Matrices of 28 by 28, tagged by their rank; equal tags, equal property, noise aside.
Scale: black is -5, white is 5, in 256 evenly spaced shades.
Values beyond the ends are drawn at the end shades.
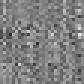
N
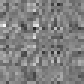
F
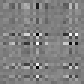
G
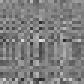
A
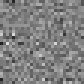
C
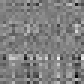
A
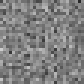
C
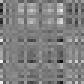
G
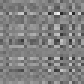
G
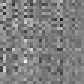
N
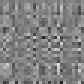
F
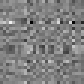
F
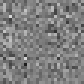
C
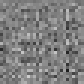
N
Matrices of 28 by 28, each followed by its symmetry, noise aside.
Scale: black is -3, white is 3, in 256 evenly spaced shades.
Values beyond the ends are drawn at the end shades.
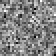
symmetric across the other diagonal.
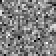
no symmetry.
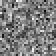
no symmetry.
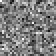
no symmetry.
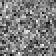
no symmetry.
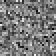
same after a half turn.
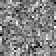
same after a half turn.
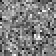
symmetric.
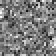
same after a half turn.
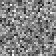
symmetric.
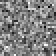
symmetric across the other diagonal.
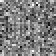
mirrored top to bottom.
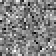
symmetric.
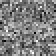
mirrored left to right.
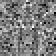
mirrored left to right.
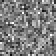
symmetric.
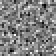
same after a half turn.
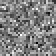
no symmetry.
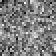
symmetric.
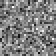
antisymmetric.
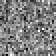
no symmetry.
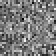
mirrored top to bottom.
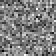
same after a half turn.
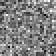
symmetric across the other diagonal.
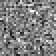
antisymmetric.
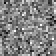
same after a half turn.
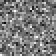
same after a half turn.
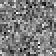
same after a half turn.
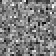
no symmetry.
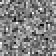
same after a half turn.
